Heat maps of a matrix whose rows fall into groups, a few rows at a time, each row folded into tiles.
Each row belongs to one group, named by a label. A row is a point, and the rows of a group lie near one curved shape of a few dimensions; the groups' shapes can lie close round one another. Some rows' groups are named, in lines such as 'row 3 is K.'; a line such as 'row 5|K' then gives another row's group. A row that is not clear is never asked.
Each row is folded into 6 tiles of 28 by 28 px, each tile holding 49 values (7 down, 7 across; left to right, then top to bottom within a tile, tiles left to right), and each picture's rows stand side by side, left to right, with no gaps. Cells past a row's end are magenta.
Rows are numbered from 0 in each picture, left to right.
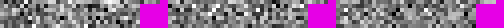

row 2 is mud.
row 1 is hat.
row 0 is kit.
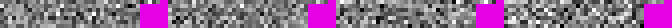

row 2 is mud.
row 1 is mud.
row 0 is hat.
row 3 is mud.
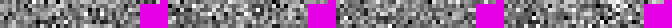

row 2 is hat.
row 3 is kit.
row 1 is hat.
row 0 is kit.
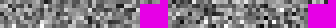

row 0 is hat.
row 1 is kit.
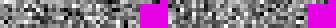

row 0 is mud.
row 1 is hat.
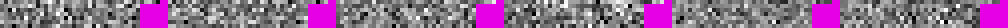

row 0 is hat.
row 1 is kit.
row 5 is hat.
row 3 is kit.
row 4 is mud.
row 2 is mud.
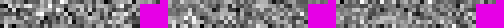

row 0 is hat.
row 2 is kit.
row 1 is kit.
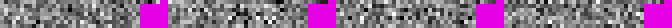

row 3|kit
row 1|mud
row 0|kit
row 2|hat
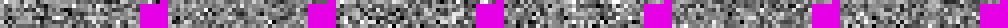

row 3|kit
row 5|kit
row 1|mud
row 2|mud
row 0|mud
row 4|hat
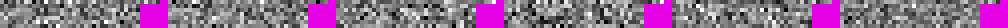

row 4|hat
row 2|mud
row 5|mud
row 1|kit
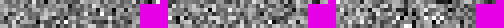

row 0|kit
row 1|mud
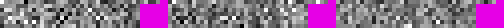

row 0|mud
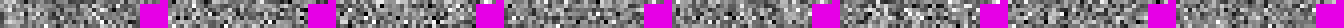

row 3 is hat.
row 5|mud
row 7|hat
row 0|hat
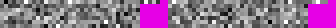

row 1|mud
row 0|kit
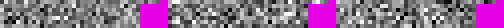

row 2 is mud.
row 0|mud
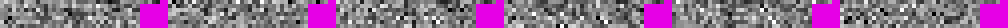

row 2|mud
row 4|hat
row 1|kit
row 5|mud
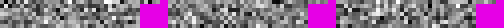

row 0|kit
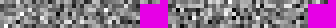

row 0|kit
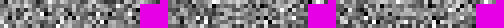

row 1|kit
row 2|kit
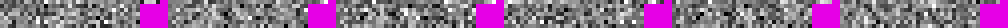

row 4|mud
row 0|kit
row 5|kit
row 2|mud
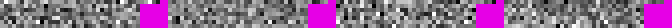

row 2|hat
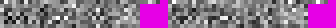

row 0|mud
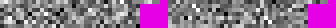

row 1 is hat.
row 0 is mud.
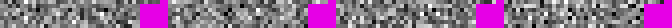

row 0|hat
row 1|mud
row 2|kit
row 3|hat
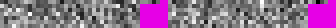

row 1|kit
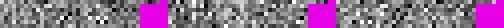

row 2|mud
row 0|mud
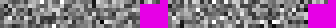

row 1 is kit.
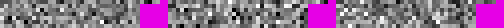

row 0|mud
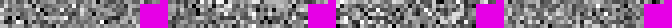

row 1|kit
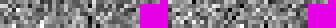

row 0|hat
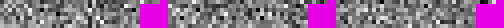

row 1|hat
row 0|hat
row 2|mud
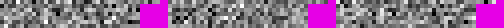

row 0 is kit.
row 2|kit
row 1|mud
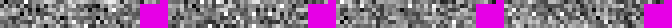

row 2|mud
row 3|hat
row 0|kit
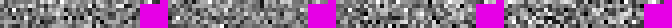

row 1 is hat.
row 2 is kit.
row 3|mud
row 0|hat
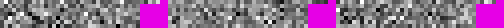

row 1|mud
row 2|mud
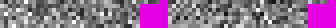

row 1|hat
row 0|hat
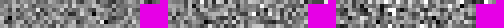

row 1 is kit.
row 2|kit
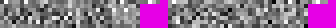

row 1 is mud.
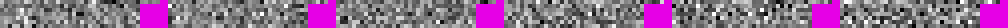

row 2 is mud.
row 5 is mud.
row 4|hat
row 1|hat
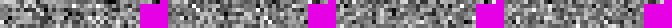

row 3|mud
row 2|kit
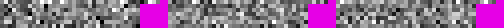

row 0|kit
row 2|mud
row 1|kit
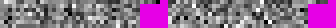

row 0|mud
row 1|hat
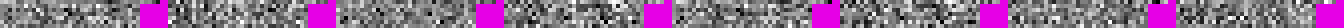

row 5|kit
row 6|mud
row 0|mud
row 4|mud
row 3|kit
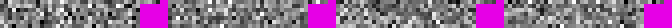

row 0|hat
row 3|kit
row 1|hat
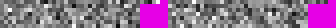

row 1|hat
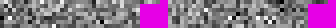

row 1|mud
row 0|hat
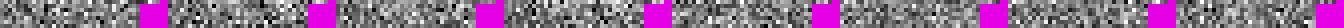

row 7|hat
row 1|kit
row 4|kit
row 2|hat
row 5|mud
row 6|mud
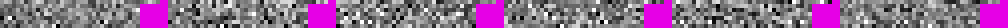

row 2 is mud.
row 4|mud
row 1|kit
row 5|kit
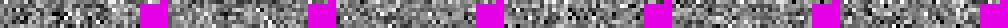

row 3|hat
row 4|kit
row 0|mud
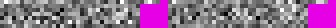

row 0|mud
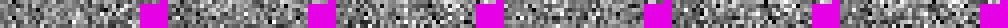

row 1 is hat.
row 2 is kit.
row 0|hat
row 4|kit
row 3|hat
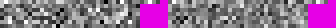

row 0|mud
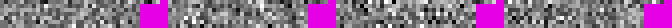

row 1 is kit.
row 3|mud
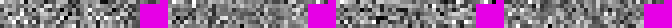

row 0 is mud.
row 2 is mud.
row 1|mud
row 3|hat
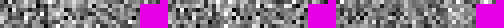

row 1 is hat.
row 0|hat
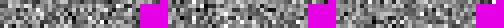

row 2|kit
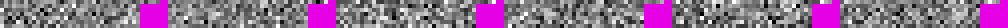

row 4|kit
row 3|kit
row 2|mud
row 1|kit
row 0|mud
